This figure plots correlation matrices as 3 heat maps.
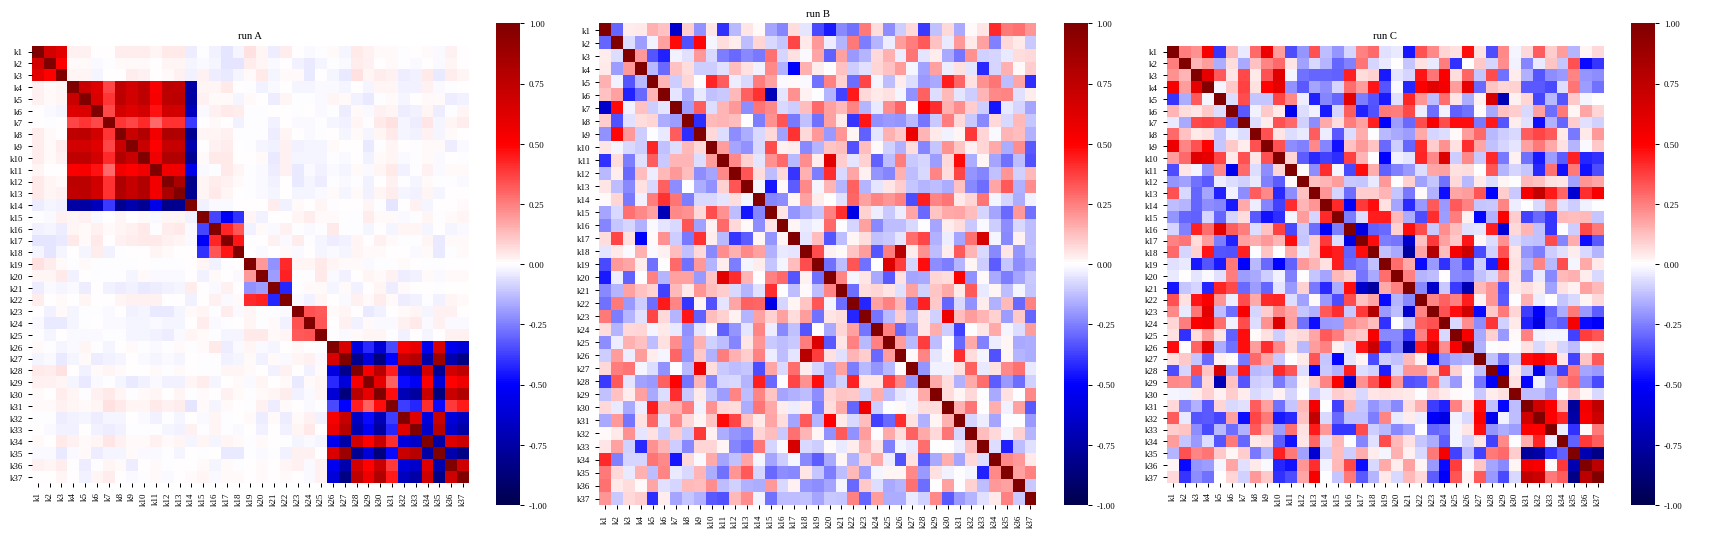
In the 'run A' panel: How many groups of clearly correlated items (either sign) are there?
6
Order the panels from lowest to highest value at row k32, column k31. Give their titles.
run A, run B, run C
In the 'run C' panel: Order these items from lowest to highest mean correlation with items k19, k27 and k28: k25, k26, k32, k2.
k26, k25, k2, k32
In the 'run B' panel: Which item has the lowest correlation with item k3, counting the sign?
k6
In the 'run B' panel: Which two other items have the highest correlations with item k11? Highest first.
k20, k31
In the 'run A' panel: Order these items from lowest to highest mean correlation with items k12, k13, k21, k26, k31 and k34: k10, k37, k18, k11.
k18, k37, k11, k10
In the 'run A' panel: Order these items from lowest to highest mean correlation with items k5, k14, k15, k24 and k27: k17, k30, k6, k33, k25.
k30, k17, k6, k25, k33
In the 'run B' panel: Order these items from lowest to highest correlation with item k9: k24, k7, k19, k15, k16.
k16, k24, k15, k19, k7
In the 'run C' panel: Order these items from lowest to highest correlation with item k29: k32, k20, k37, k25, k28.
k28, k37, k25, k32, k20
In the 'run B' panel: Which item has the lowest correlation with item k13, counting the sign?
k15
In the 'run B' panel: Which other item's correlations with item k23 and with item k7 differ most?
k1
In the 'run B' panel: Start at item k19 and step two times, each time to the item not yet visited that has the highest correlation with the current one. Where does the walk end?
k28
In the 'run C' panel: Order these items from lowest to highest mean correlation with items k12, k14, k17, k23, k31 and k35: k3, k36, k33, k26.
k36, k3, k33, k26
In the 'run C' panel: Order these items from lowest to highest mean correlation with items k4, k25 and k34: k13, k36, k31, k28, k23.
k28, k31, k13, k36, k23
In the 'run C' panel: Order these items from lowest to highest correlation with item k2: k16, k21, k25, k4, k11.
k25, k16, k21, k11, k4
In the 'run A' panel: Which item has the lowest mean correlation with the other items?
k14
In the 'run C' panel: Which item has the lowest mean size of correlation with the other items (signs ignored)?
k30
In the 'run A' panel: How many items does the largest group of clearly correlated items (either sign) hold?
12
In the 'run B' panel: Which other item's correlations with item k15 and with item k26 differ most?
k18
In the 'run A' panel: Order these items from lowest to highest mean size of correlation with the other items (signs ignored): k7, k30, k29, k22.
k22, k7, k29, k30
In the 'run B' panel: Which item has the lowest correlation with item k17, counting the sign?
k4
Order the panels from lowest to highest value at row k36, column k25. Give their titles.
run B, run A, run C
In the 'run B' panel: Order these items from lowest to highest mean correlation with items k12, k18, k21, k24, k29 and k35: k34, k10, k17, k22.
k17, k10, k34, k22
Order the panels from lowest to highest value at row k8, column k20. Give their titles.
run C, run A, run B
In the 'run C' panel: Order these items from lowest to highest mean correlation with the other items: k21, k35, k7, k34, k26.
k21, k35, k34, k7, k26
